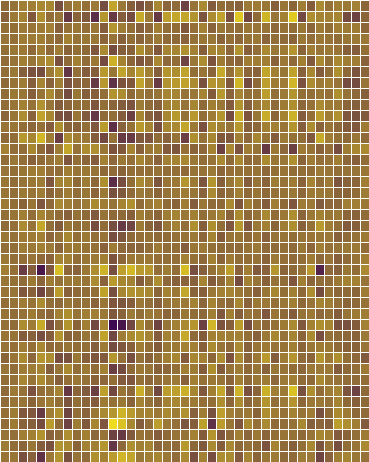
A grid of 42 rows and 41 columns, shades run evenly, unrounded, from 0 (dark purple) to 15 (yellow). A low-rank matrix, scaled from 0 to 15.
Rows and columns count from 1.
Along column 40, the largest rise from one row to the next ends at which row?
3
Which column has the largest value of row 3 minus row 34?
13
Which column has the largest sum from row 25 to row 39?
21
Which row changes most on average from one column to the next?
2
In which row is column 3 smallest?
25
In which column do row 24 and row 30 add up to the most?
24
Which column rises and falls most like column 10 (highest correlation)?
8
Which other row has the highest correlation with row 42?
38
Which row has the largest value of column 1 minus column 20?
14
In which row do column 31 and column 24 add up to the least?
39
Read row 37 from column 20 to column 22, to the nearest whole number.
9 8 8
